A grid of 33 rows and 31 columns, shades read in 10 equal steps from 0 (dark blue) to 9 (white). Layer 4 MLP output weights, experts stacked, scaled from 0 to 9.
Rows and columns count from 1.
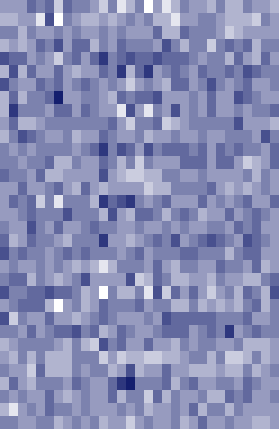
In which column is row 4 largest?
24
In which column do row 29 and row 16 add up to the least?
15
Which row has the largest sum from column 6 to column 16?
28
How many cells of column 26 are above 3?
27
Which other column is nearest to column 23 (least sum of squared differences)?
25
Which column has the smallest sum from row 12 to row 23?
1
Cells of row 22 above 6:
1
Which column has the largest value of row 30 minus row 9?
20
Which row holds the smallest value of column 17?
6
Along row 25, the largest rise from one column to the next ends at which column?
2
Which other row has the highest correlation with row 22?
29
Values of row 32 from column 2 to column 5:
8 5 4 5
